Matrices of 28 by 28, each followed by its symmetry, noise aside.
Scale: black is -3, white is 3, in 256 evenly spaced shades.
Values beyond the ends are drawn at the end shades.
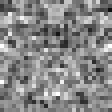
mirrored left to right.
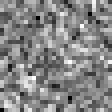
symmetric across the other diagonal.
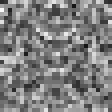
mirrored left to right.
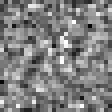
same after a half turn.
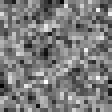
no symmetry.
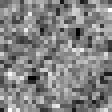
symmetric.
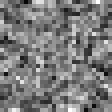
same after a half turn.
